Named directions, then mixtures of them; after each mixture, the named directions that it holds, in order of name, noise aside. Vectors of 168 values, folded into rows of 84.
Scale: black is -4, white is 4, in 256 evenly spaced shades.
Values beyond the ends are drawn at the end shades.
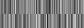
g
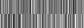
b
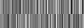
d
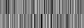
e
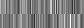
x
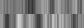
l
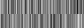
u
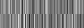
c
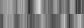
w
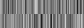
e, u.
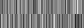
b, u.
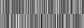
c, d, e.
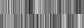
u, w.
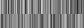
u.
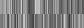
c, d, w.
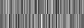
d, e.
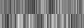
g, l.
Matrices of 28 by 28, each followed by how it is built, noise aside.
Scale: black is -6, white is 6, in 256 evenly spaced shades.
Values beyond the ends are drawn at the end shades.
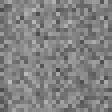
repeating rows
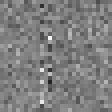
uneven columns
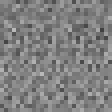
repeating columns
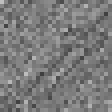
Hankel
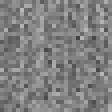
blocks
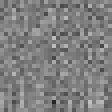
low rank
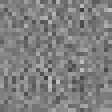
low rank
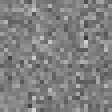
uneven columns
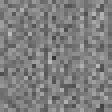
repeating rows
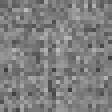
blocks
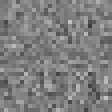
blocks
